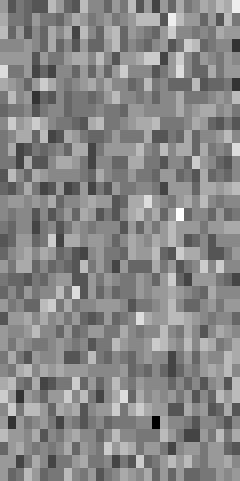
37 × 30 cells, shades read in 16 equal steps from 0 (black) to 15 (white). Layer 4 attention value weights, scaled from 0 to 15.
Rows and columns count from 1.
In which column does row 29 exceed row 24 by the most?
4
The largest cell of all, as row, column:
17, 23
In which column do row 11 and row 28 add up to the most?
29
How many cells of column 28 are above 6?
31
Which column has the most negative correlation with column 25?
30
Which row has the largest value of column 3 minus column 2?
33
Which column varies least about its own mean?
14
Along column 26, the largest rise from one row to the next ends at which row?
27
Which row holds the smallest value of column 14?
15
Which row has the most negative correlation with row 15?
7
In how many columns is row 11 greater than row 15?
12
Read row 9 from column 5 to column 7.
5 7 8
